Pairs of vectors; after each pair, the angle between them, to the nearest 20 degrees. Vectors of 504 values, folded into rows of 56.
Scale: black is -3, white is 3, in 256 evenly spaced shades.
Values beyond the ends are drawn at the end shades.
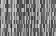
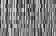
40 degrees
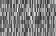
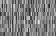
140 degrees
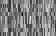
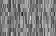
20 degrees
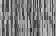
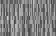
100 degrees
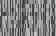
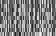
80 degrees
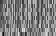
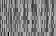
80 degrees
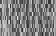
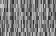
80 degrees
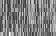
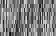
120 degrees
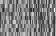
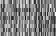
60 degrees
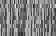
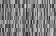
100 degrees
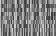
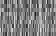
40 degrees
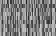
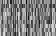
20 degrees
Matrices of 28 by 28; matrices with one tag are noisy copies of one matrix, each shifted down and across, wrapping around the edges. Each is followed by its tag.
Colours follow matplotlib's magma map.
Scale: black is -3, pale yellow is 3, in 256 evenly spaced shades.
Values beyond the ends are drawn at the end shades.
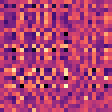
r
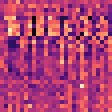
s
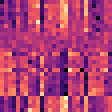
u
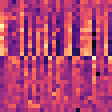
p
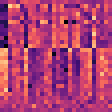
u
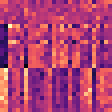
u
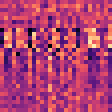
s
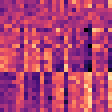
u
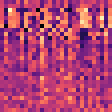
s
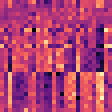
u
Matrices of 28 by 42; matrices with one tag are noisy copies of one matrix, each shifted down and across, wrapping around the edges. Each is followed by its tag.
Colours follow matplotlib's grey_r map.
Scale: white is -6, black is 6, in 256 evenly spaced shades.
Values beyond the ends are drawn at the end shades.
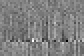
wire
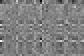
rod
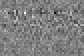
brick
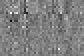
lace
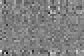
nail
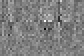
lace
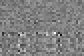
nail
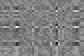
rod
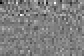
brick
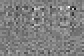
nail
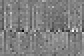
wire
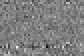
brick
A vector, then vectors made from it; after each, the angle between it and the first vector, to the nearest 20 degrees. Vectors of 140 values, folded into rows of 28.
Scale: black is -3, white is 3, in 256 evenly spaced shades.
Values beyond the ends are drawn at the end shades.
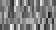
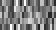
20 degrees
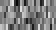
140 degrees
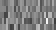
140 degrees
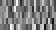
40 degrees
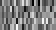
80 degrees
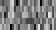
160 degrees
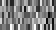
40 degrees
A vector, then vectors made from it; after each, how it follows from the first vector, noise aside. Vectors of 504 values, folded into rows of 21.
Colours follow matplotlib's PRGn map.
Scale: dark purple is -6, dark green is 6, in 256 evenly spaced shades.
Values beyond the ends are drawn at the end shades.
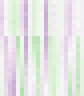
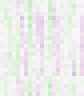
wrapped around, negated, shrunk.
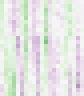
negated.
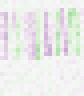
reversed, negated, partly zeroed.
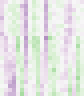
copied.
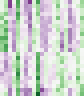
wrapped around, negated, scaled up.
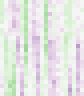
negated.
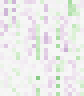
reversed, negated, partly zeroed.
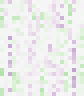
wrapped around, partly zeroed.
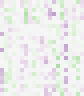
wrapped around, partly zeroed.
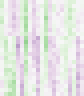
negated.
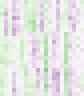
wrapped around, negated.
